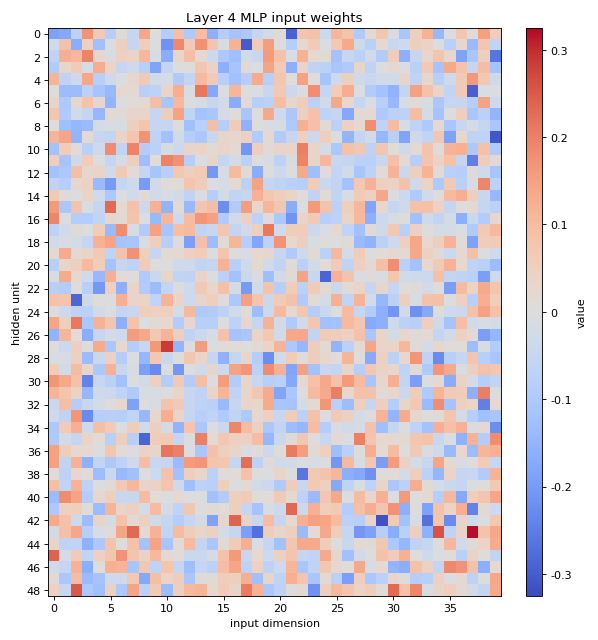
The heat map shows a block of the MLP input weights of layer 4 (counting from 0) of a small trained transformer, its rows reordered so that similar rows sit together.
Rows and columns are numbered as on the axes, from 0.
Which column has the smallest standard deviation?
20
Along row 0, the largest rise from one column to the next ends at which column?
22
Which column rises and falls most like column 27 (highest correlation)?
18
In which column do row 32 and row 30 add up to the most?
24
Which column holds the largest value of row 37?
17
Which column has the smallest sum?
3
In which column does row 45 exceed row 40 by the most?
0
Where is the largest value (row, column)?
43, 37
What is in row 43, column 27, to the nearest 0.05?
-0.2
